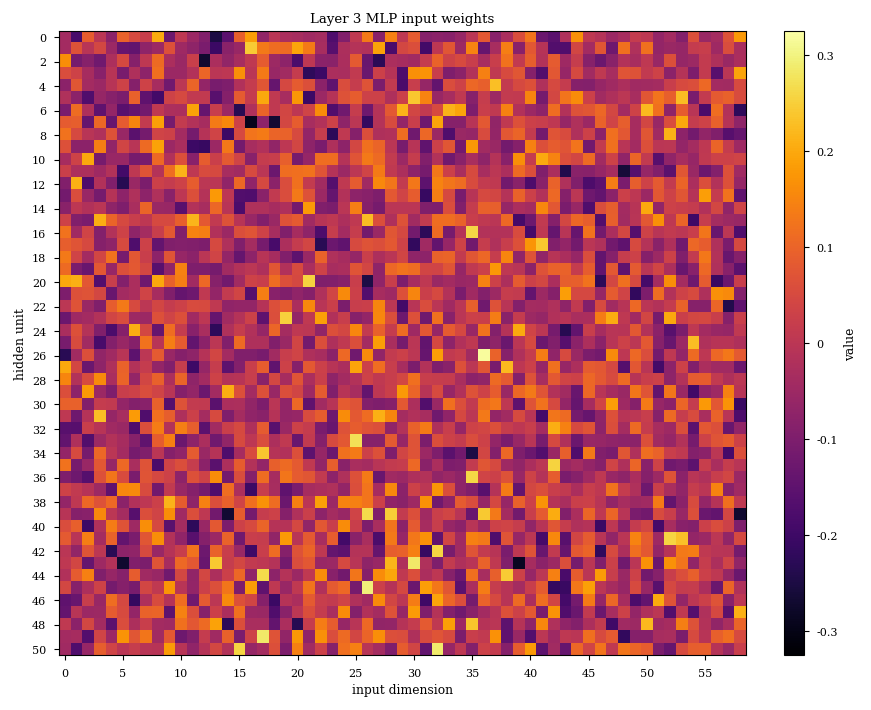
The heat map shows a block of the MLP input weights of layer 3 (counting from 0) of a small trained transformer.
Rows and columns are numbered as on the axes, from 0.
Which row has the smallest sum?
17
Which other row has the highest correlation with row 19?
35
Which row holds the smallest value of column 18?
7
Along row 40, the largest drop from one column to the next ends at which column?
2
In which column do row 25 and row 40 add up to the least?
11
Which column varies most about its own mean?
26
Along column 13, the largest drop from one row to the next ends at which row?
37
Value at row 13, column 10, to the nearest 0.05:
0
